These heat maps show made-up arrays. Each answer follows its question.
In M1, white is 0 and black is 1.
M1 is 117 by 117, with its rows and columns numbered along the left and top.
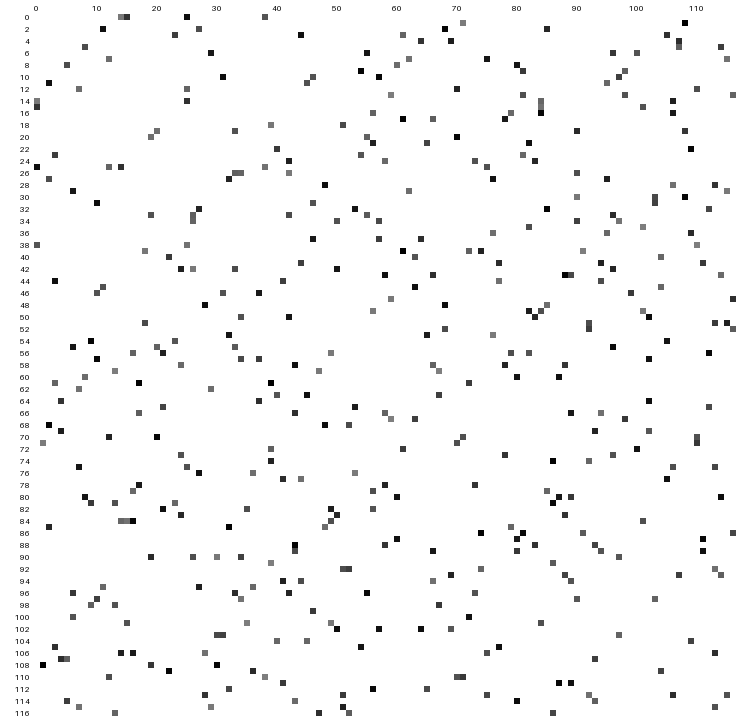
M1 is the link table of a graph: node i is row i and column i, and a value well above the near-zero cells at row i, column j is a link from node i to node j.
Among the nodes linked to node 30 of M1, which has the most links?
node 90
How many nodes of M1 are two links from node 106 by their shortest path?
10
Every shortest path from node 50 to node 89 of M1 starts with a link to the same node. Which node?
node 83
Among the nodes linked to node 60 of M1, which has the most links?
node 80
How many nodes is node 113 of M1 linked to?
6
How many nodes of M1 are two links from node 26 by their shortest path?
8
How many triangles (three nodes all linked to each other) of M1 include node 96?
3
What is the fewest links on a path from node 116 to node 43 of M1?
7
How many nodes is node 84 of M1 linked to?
5
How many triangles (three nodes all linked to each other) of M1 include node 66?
3
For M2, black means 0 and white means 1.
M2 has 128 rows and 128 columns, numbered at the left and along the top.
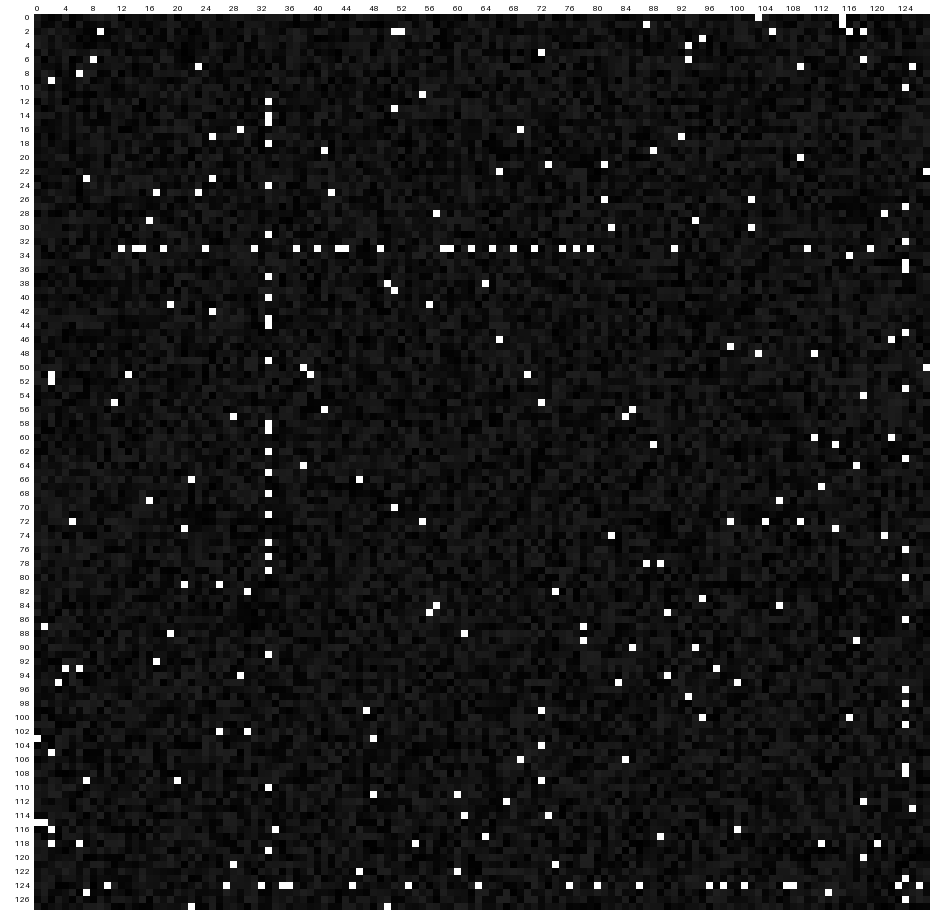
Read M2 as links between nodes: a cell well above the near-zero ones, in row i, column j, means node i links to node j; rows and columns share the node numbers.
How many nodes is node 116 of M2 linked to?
3
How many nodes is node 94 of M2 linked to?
2
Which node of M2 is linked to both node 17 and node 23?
node 25
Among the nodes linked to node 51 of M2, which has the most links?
node 2
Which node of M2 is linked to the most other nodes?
node 33
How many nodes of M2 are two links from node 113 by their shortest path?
1
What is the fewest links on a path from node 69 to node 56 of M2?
6
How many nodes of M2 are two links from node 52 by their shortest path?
5
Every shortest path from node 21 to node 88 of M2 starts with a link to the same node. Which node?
node 73
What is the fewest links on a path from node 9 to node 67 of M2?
4
